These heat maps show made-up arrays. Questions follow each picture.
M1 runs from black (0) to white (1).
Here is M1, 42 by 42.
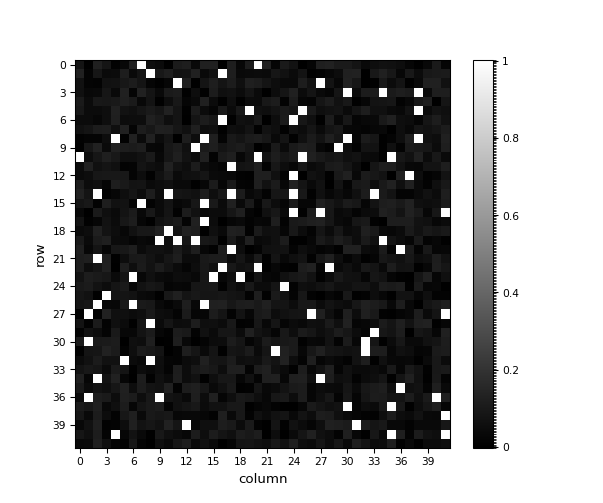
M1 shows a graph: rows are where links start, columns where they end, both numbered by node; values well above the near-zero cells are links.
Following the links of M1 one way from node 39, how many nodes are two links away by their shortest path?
4
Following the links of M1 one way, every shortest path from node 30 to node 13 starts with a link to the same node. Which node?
node 32
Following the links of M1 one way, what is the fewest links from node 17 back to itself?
2
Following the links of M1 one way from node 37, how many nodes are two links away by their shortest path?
3
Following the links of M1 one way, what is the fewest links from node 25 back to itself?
5
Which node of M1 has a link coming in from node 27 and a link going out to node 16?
node 1
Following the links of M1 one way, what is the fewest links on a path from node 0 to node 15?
6
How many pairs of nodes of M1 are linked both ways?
1
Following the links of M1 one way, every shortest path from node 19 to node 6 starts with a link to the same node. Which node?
node 34
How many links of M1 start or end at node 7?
2
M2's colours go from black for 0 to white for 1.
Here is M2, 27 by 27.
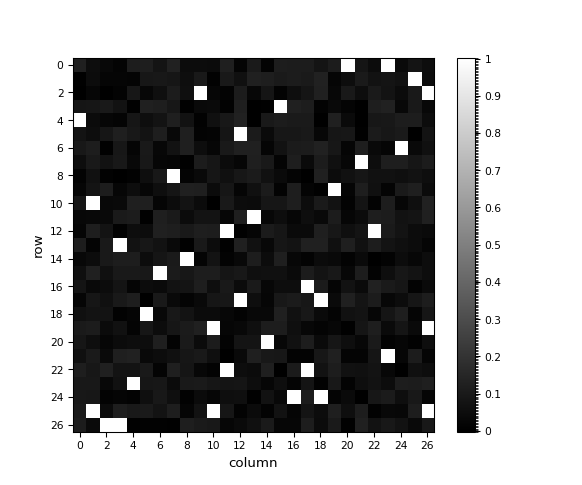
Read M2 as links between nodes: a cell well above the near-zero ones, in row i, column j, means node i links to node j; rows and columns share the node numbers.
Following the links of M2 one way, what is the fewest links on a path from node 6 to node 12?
4
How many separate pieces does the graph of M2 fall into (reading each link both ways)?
2
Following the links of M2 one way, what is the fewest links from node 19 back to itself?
4
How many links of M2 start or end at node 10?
3
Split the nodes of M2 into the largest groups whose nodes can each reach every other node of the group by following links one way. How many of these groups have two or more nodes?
3
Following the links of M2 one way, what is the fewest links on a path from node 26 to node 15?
2
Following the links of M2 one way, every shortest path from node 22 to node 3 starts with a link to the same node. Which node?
node 11
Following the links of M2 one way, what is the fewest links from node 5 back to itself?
5
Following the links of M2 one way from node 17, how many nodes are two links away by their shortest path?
3
